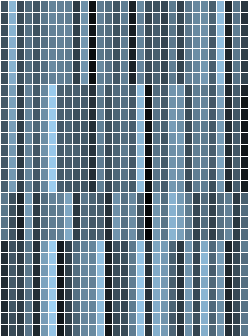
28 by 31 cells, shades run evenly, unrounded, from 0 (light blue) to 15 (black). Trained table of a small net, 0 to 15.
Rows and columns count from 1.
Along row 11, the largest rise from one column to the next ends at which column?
19
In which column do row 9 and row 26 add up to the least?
7
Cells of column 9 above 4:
24
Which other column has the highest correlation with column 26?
13
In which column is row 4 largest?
12
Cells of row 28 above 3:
26
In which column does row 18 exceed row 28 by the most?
18
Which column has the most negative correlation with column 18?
9
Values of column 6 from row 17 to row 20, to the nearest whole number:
7 7 7 7
